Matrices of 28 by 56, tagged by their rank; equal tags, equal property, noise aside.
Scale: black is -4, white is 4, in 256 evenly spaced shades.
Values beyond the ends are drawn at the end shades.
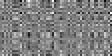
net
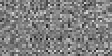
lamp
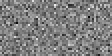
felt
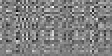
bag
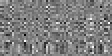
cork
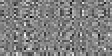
cork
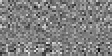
lamp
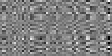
net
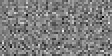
lamp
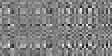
net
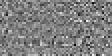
lamp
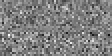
felt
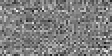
felt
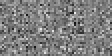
felt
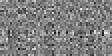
lamp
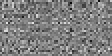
lamp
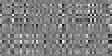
net
